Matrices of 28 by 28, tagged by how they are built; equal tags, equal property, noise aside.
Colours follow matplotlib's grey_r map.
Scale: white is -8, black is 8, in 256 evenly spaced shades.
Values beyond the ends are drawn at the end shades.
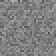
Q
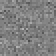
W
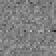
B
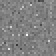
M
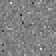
M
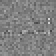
B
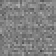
W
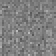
W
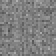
W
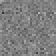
B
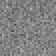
Q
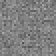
W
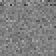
B
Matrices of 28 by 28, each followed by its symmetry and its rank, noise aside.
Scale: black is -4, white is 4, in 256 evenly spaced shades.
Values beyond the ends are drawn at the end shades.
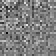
no symmetry, rank six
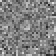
symmetric, rank six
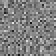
no symmetry, rank six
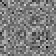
symmetric, rank four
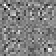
symmetric, rank four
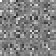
symmetric, rank four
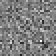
symmetric, rank six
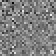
no symmetry, rank six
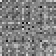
symmetric, rank four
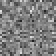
no symmetry, rank four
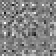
symmetric, rank four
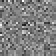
no symmetry, rank six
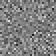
antisymmetric, rank eight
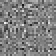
antisymmetric, rank six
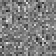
no symmetry, rank eight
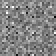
symmetric, rank six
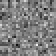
no symmetry, rank four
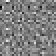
antisymmetric, rank four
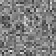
no symmetry, rank eight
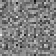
no symmetry, rank six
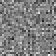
antisymmetric, rank eight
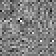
symmetric, rank four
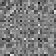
symmetric, rank four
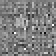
no symmetry, rank six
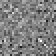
symmetric, rank eight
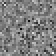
symmetric, rank eight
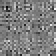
no symmetry, rank six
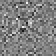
antisymmetric, rank eight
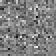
no symmetry, rank six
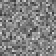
symmetric, rank eight
